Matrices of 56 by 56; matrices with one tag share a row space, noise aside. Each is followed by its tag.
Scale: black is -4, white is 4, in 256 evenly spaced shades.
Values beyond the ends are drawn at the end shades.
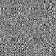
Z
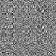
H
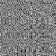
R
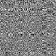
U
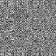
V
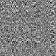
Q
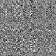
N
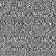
Z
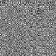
R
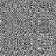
R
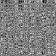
U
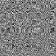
Q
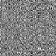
R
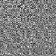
N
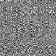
N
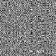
R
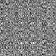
U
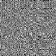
R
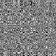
N
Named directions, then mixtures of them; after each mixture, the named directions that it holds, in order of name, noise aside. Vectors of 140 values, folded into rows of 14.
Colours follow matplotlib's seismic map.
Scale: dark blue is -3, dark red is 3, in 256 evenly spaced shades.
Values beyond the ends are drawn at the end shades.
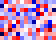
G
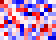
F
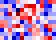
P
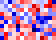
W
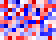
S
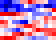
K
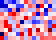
G, K, P.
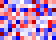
G.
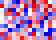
G, S, W.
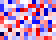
G, P.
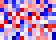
F, P.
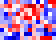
K, P.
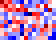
F, K.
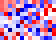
G, P.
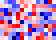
F, P, W.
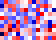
G.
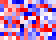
F, G, S.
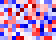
G, P, S.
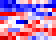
K.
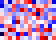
G, P, W.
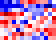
K.
